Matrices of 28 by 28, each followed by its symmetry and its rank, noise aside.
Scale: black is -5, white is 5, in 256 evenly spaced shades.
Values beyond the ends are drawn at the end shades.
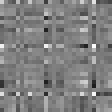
no symmetry, rank two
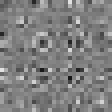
symmetric, rank three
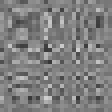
no symmetry, rank two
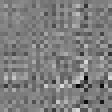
symmetric, rank three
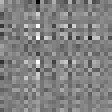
no symmetry, rank two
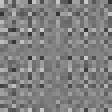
no symmetry, rank two
